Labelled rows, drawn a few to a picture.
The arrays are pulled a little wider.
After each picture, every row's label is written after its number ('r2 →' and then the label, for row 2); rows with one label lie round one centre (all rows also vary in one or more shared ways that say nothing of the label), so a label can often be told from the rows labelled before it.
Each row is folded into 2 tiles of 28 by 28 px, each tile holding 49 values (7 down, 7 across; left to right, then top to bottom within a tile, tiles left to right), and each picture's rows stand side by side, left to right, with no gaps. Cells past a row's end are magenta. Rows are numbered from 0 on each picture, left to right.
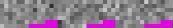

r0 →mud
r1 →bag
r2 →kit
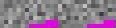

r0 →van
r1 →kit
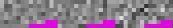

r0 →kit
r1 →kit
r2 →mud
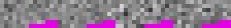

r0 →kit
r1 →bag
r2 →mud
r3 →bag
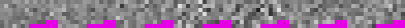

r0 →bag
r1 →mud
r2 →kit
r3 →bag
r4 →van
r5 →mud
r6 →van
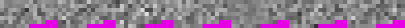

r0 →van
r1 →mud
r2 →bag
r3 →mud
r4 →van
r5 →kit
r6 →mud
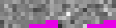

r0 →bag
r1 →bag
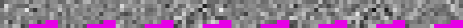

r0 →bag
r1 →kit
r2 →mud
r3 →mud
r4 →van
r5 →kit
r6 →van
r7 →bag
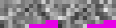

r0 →bag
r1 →bag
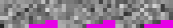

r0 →bag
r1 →mud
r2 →van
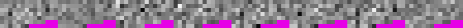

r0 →kit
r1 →mud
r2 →kit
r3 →bag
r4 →kit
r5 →van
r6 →kit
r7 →van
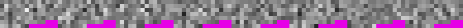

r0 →mud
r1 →van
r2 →bag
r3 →kit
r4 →van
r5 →kit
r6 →bag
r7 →van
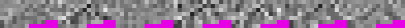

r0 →bag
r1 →mud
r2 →kit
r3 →kit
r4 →van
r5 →bag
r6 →bag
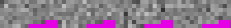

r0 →bag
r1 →bag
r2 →kit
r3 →mud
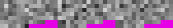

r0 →van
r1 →kit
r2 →kit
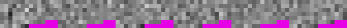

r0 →kit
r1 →kit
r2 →van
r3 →van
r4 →kit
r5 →van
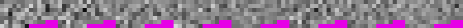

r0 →kit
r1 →van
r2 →van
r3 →mud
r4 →kit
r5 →van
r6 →kit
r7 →mud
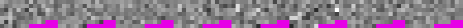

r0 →van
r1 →van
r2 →mud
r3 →mud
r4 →mud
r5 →bag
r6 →mud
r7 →kit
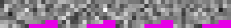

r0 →mud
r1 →mud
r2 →van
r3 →kit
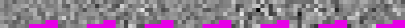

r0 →van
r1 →kit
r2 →bag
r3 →bag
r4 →van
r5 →kit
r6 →bag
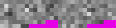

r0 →mud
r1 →bag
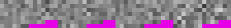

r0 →kit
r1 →bag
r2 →van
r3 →mud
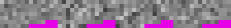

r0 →kit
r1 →kit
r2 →bag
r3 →van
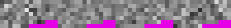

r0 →bag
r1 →van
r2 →mud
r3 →bag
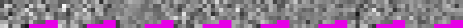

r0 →van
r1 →mud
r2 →bag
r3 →van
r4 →mud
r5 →mud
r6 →kit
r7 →mud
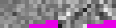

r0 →van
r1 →bag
